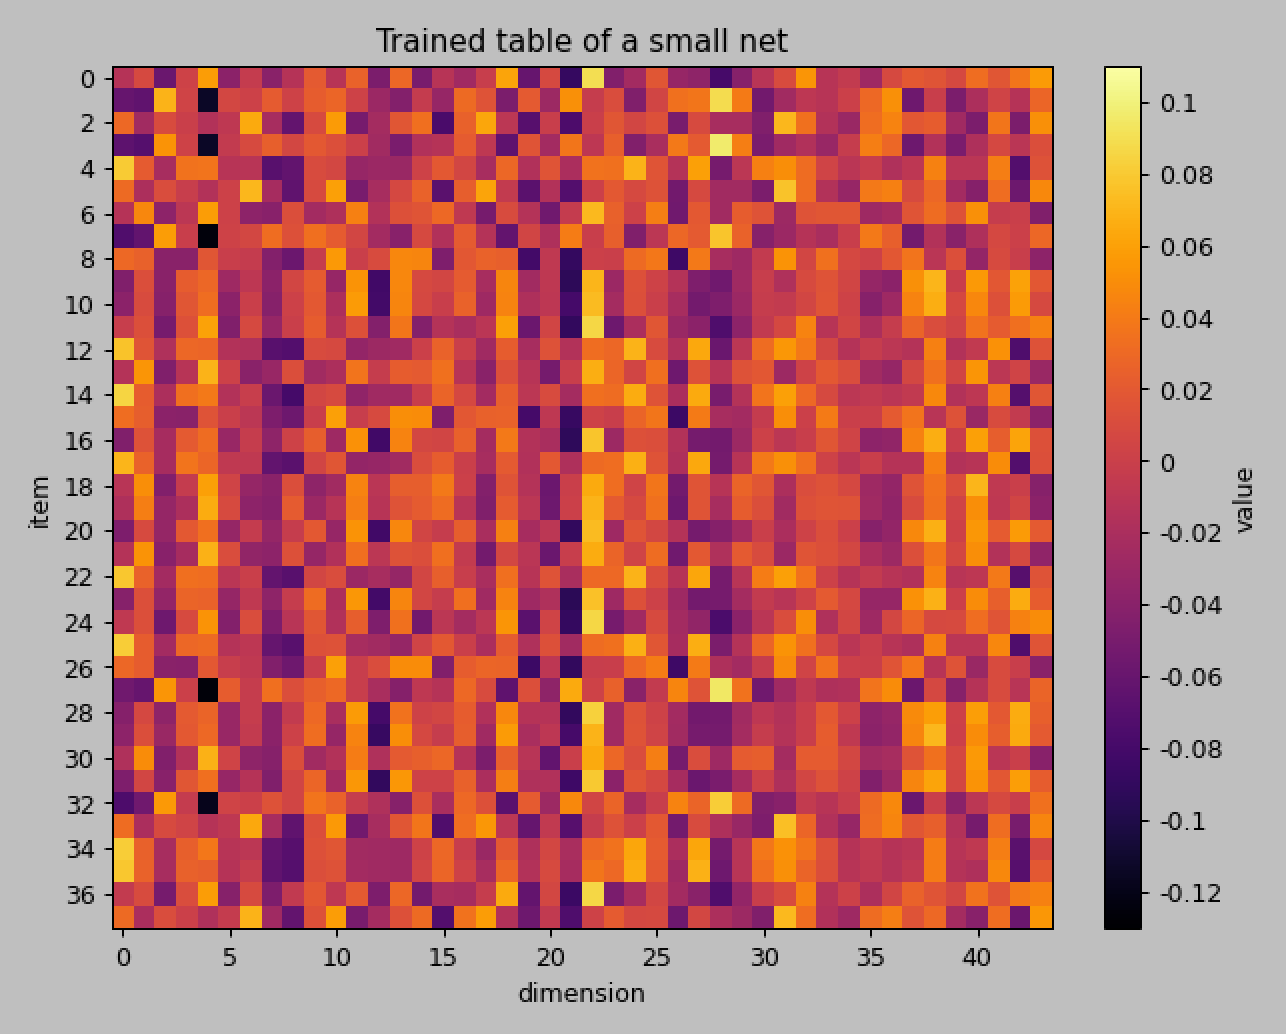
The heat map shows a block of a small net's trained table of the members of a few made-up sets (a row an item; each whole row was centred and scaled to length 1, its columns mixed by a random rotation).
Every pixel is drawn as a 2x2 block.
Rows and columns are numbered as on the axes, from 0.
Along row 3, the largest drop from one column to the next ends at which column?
4
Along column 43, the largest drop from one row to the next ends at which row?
6
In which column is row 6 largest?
22
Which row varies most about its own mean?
27
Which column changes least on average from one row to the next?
34
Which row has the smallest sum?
3
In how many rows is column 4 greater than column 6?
29
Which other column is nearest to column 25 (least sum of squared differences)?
33
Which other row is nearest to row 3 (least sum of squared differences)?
7
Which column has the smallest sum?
21
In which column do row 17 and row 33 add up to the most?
31
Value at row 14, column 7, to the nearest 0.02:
-0.06
